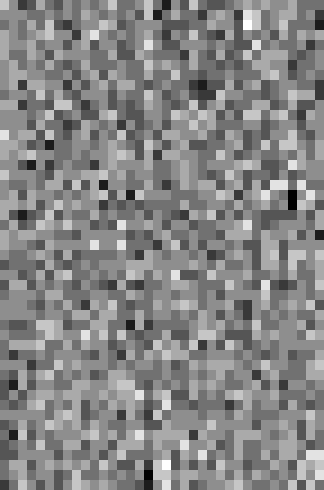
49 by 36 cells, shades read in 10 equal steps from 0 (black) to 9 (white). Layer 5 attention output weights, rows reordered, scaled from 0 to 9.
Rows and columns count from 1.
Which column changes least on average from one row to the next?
1
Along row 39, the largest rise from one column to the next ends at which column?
3
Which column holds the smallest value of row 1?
19
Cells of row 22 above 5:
6
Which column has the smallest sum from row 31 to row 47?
17
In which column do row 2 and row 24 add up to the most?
28
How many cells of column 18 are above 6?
4
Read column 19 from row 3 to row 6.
3 2 3 4
